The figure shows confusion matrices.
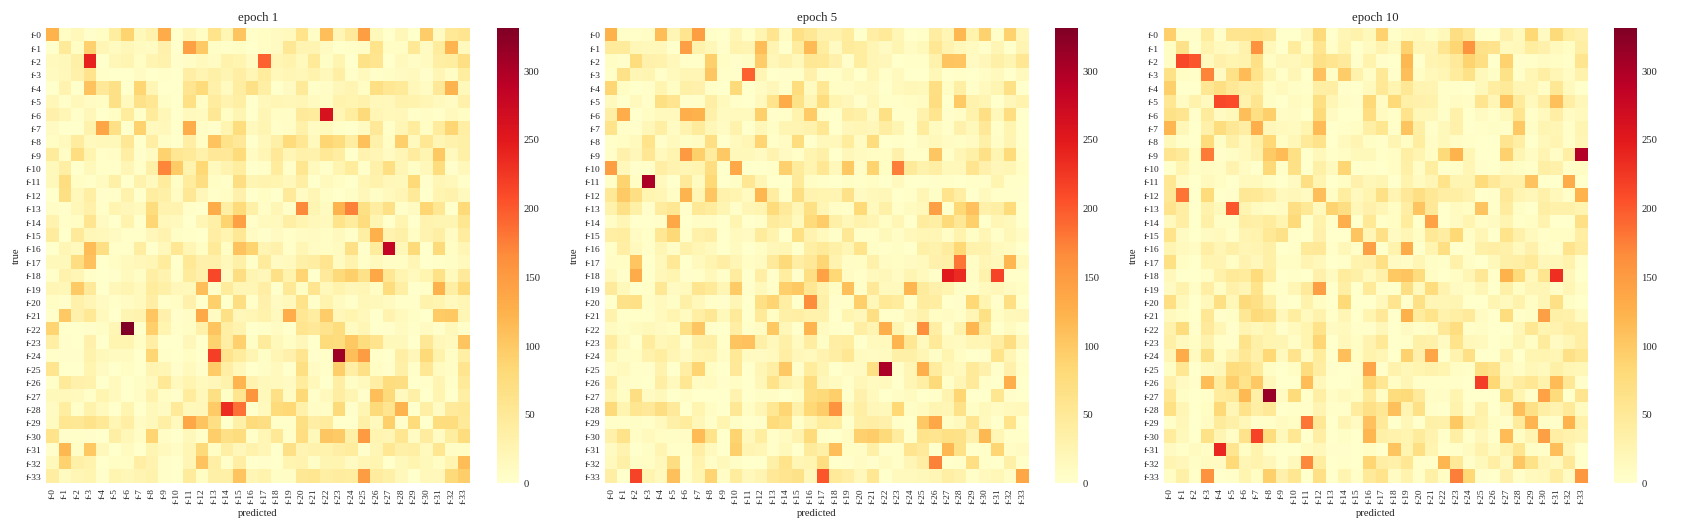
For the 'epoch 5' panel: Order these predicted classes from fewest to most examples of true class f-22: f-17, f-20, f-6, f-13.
f-17, f-20, f-6, f-13
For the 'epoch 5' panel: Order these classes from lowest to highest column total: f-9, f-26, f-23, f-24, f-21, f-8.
f-9, f-24, f-23, f-21, f-8, f-26
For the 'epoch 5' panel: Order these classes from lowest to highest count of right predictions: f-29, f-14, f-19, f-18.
f-14, f-29, f-18, f-19
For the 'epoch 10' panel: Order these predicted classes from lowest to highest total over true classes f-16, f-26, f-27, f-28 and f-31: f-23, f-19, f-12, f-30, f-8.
f-23, f-12, f-30, f-19, f-8
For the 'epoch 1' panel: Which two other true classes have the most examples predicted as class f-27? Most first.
f-16, f-29
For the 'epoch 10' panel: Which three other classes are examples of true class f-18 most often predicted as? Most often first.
f-31, f-27, f-19
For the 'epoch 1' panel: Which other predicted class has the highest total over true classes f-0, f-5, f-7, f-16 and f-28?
f-15
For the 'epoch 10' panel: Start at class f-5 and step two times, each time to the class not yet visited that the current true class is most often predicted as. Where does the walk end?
f-0
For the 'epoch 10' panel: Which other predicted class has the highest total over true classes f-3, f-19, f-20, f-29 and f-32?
f-11
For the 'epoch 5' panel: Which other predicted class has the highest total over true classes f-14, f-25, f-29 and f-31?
f-22
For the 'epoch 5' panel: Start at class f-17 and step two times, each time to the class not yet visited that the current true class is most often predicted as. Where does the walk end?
f-18
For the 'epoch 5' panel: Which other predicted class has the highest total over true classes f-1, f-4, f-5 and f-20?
f-16
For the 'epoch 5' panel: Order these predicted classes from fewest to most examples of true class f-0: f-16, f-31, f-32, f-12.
f-31, f-12, f-16, f-32
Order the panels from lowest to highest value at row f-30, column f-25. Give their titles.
epoch 10, epoch 5, epoch 1
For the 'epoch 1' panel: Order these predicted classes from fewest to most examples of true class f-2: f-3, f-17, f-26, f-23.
f-23, f-26, f-17, f-3
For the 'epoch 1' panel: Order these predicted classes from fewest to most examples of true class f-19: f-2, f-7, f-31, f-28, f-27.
f-7, f-28, f-27, f-2, f-31
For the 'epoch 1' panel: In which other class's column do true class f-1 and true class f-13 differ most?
f-24
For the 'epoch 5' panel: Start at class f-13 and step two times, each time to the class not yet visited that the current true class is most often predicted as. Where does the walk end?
f-32
